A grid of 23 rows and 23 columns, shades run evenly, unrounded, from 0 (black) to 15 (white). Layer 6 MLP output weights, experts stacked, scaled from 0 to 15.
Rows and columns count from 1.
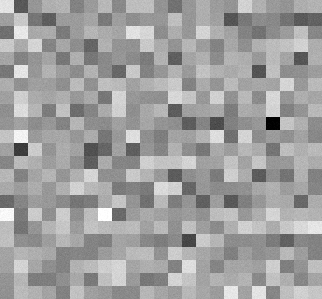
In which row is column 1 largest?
17
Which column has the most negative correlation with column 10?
19
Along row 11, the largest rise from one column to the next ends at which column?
18
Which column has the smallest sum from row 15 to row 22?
11
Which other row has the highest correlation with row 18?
1
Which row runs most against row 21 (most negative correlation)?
12
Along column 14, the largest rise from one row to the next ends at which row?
20
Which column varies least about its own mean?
4
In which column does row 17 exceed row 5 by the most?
8
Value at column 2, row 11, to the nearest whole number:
14
